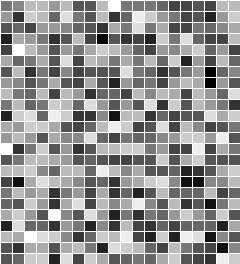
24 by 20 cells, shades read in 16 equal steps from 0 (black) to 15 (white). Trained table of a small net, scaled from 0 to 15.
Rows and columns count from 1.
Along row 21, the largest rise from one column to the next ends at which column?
2
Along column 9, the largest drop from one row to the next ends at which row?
23
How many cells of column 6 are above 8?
15
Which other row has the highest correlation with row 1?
16
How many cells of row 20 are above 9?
6
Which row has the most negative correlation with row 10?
4
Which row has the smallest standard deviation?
3
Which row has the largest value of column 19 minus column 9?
13
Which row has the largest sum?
22
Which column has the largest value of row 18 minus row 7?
18
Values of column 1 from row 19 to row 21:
6 10 2
